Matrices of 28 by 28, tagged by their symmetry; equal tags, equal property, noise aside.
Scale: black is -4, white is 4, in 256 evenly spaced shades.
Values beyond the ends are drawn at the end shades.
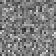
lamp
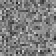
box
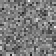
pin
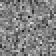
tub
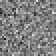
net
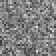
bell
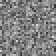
box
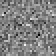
lamp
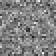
lamp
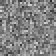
net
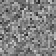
net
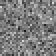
pin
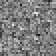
tub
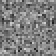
lamp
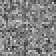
pin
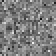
box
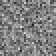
tub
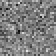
bell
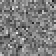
pin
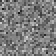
pin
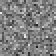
tub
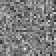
bell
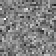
bell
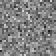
tub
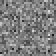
lamp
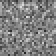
lamp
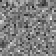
net
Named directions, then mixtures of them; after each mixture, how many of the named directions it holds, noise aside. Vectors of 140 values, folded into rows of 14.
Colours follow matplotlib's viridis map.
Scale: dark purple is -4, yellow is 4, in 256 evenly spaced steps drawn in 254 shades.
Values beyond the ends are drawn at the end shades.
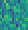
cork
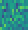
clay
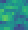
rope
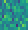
one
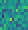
two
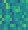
one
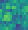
two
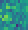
two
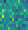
three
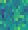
three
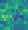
two
